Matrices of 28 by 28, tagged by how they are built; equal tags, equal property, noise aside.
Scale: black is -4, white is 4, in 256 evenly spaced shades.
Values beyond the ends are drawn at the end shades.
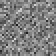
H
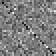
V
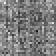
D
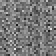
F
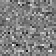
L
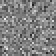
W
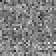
D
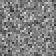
F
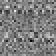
W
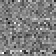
L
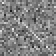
V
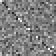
V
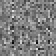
W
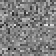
L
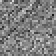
H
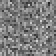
F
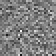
W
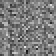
F
